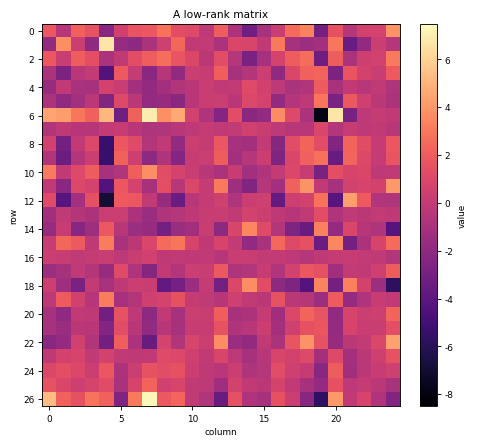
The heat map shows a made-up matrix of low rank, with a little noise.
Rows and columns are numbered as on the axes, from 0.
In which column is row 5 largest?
19
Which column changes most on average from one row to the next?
4
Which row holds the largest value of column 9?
6
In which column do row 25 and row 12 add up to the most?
21
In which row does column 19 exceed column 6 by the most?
14
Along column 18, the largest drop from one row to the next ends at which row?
18
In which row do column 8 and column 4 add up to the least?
12
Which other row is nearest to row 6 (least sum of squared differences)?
26
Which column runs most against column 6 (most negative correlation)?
11
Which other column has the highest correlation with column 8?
2
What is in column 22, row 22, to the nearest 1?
0
